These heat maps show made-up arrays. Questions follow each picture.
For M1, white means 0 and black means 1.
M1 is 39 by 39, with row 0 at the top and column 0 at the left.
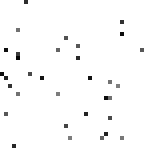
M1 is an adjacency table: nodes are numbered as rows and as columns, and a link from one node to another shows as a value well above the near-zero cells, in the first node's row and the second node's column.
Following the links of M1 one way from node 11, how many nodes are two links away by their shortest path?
3
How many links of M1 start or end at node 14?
4
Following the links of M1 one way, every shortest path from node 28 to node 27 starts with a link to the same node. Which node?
node 21
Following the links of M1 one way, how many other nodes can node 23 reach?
6
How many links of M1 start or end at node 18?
2
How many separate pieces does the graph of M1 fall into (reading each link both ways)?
8
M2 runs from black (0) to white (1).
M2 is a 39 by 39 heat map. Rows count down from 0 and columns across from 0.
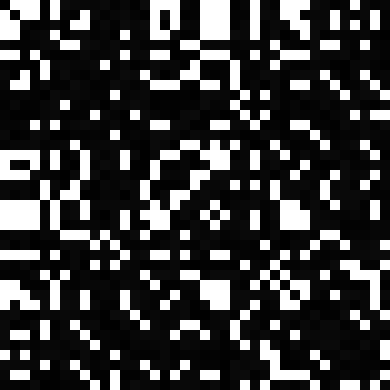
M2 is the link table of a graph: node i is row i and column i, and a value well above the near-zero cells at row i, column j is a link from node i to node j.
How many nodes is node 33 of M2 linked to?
8
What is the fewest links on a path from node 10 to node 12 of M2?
4
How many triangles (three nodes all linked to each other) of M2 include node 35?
6
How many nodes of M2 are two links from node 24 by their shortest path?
4
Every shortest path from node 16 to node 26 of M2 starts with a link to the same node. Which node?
node 0
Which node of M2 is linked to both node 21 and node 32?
node 14
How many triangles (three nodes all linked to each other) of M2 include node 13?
0
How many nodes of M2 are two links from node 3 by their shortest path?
10
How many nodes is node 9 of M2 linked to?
5
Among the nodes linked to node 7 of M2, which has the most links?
node 2
